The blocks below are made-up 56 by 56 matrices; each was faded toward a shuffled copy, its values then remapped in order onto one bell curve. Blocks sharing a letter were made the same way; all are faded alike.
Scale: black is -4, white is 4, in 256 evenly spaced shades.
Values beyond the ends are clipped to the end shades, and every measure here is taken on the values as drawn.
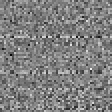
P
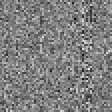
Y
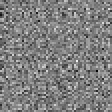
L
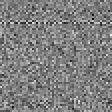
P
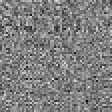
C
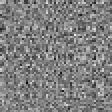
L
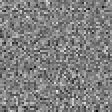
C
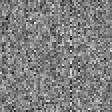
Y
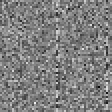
Y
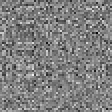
L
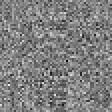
C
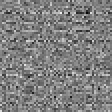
P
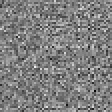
L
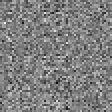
C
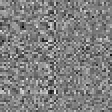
L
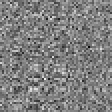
C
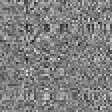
L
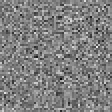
C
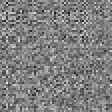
L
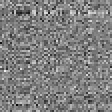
L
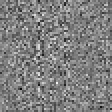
Y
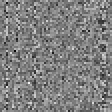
Y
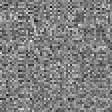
L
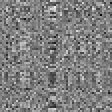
L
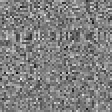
C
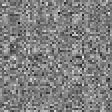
L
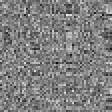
L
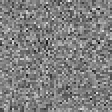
C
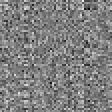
L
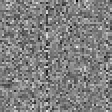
Y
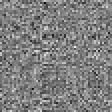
C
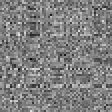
P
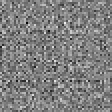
L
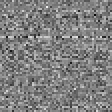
P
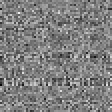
P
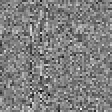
Y
